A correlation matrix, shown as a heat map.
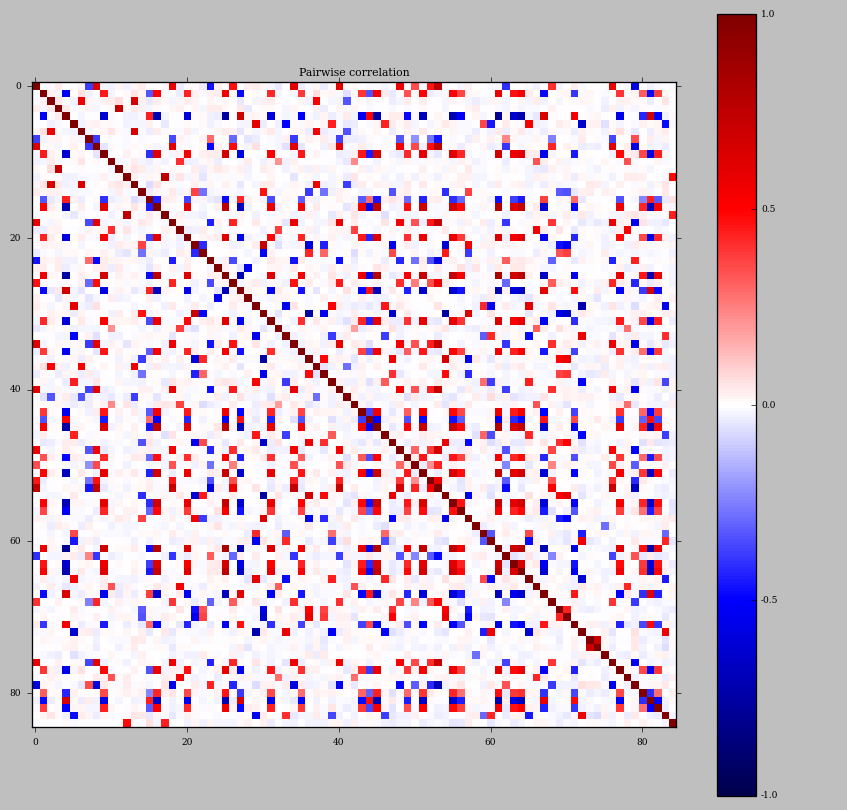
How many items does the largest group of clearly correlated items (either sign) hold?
26
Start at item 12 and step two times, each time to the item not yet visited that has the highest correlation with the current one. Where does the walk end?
84
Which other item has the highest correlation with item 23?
79
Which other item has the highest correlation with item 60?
72
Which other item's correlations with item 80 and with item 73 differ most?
74
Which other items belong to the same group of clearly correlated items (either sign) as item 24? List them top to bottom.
28
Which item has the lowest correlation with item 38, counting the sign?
30
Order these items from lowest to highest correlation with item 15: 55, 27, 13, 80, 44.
55, 80, 13, 44, 27
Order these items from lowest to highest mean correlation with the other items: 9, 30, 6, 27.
27, 30, 6, 9
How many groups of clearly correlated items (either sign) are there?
11
